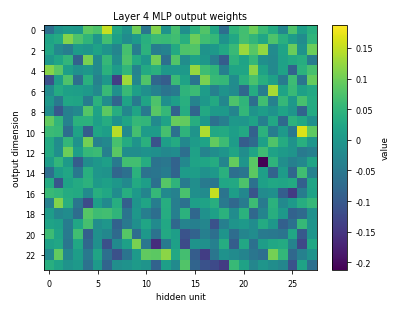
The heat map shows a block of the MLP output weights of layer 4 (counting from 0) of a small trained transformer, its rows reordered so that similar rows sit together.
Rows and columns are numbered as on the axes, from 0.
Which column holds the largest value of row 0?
6
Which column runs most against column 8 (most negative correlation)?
12
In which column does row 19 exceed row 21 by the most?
26
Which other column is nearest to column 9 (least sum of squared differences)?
5
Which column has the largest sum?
27
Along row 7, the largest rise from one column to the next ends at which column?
22
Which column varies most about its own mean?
11
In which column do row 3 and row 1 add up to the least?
18
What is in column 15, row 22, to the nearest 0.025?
-0.1
